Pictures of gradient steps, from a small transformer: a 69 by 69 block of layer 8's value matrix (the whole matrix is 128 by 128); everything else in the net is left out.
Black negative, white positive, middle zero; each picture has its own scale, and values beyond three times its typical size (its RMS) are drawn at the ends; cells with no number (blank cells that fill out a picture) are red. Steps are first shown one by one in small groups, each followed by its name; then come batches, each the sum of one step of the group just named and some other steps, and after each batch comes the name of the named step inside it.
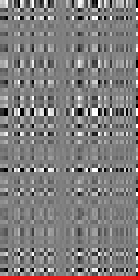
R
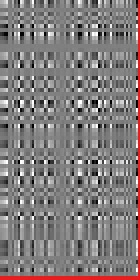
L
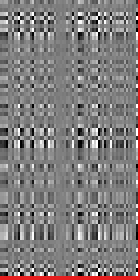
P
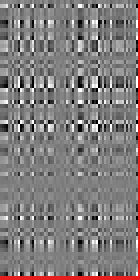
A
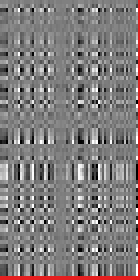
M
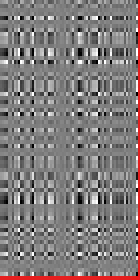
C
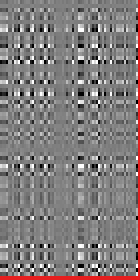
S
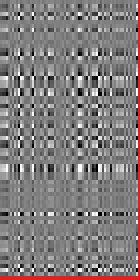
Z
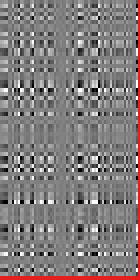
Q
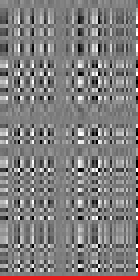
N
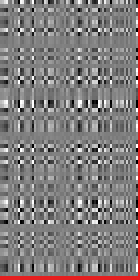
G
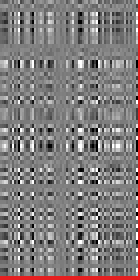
N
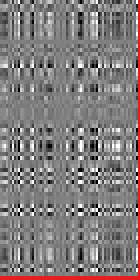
N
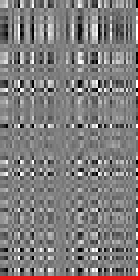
L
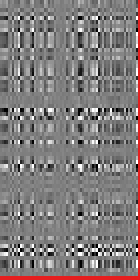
R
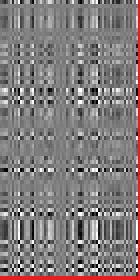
Q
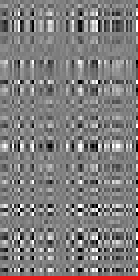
M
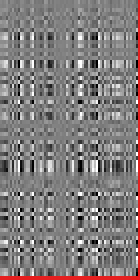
C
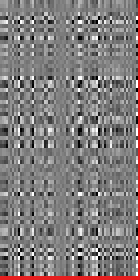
P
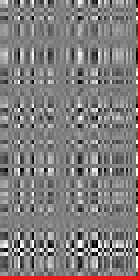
R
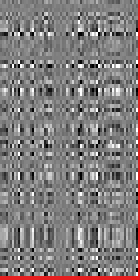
P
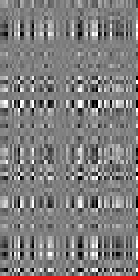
L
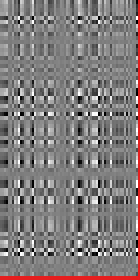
C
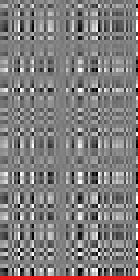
Q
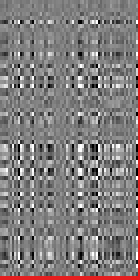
Z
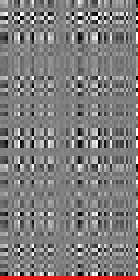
P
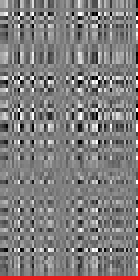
L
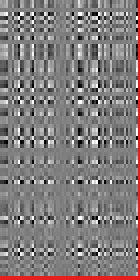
P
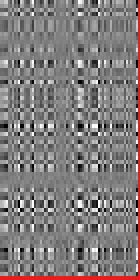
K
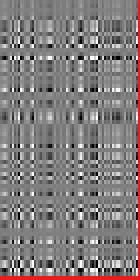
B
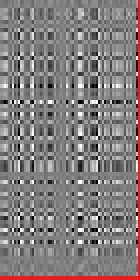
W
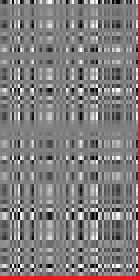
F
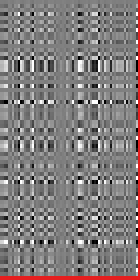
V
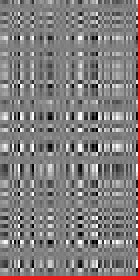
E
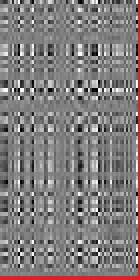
F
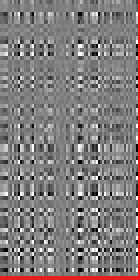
V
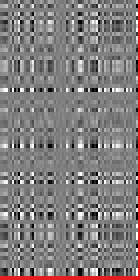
B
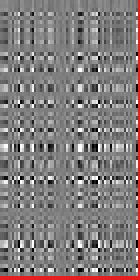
V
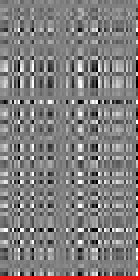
W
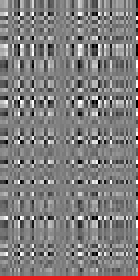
B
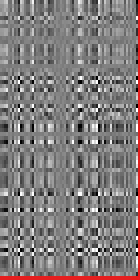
K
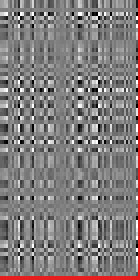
K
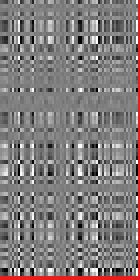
B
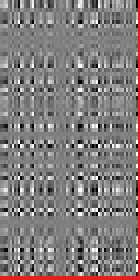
K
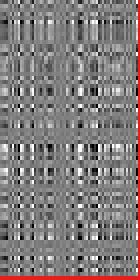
B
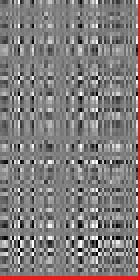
F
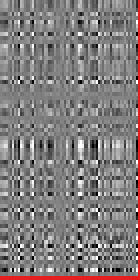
B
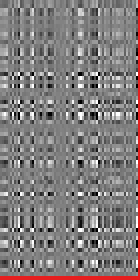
W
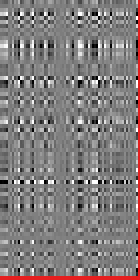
E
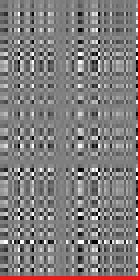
V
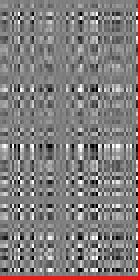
B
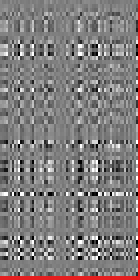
E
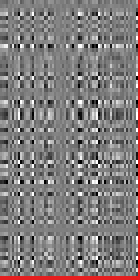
B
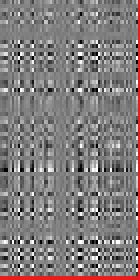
F
